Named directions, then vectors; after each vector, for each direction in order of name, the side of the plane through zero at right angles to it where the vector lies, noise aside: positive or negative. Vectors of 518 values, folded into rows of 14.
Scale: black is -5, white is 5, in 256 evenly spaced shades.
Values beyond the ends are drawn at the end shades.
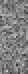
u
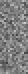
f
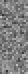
negative, negative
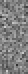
positive, positive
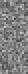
positive, positive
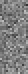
positive, negative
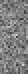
negative, positive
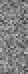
negative, positive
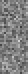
negative, negative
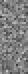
positive, positive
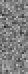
negative, negative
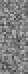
positive, positive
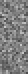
positive, positive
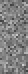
negative, positive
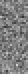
negative, negative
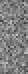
negative, positive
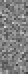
positive, positive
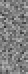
negative, negative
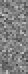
positive, positive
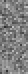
negative, negative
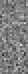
positive, positive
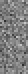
positive, negative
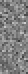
positive, positive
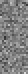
positive, negative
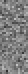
negative, negative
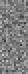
negative, negative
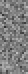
negative, negative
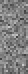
negative, positive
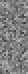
negative, negative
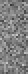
negative, positive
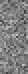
negative, positive
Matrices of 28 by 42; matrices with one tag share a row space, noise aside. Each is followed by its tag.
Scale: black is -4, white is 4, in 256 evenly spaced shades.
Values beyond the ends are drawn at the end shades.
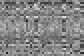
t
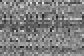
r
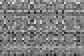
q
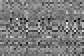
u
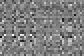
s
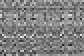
s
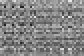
s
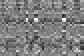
t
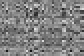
t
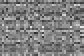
t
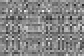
u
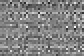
u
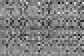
u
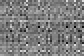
u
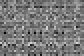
q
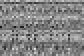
r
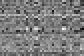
t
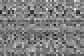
q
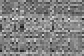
r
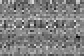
q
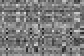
t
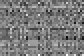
u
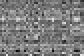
t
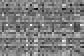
t
